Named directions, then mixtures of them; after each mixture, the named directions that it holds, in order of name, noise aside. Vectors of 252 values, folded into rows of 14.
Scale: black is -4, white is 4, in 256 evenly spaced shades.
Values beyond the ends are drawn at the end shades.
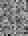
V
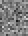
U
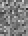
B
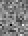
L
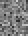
L, V.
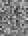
B, U, V.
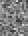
L, V.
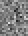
B, L, U.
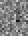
L, U, V.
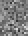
L, U, V.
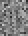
B, L, V.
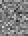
U.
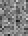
U, V.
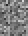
B.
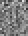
B, L, V.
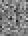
B, U, V.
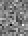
L.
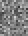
B, U.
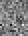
L.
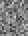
B, L.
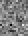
L.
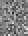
L, U, V.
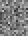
B, U.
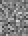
U.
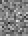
U.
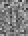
B, L, V.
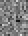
L, U, V.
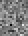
L.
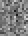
B, L, U.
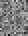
V.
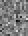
L, U, V.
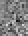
L, U.
